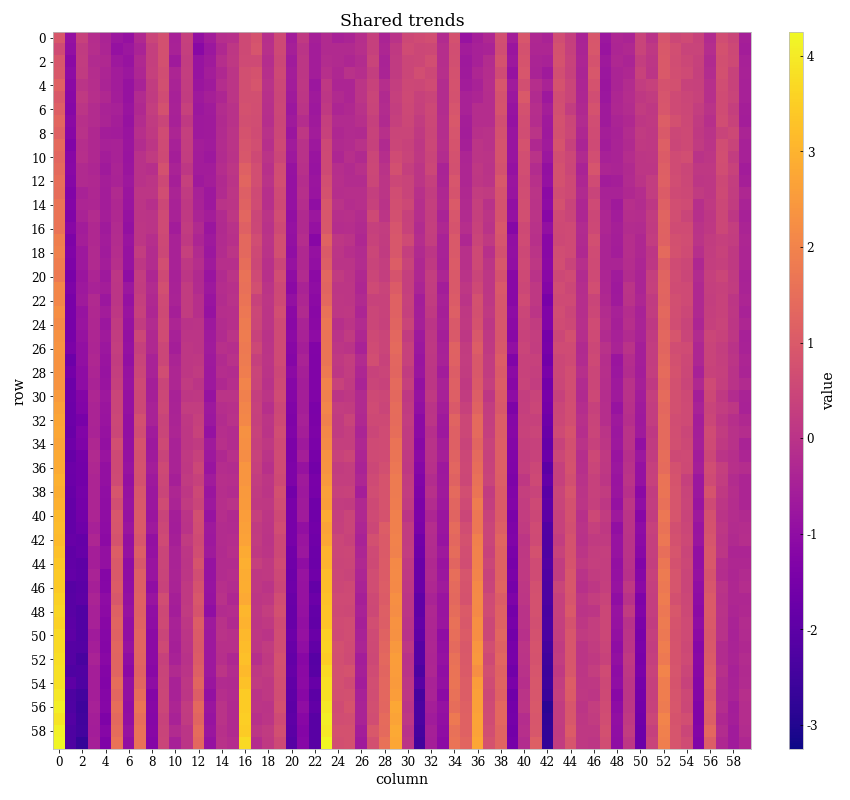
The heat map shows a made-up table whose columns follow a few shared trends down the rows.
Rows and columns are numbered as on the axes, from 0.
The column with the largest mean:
0
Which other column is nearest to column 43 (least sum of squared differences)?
46
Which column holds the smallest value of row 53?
42
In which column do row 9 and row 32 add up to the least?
1
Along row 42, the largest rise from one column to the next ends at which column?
23
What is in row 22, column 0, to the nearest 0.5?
2
